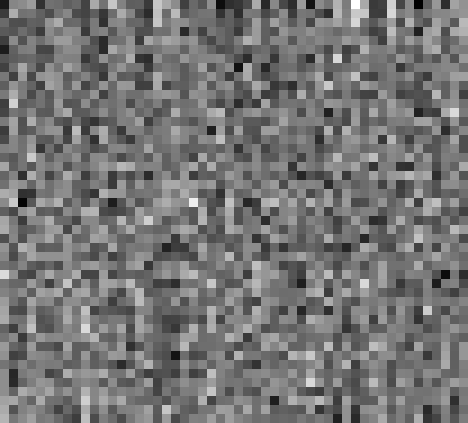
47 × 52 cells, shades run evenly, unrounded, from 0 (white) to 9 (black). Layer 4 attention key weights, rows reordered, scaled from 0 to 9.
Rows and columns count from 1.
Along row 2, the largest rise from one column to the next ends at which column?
42
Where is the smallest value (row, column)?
1, 40
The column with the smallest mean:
4
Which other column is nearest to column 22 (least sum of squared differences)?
7
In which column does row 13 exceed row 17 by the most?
47
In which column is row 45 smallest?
10
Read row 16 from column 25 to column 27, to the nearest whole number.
2 5 5
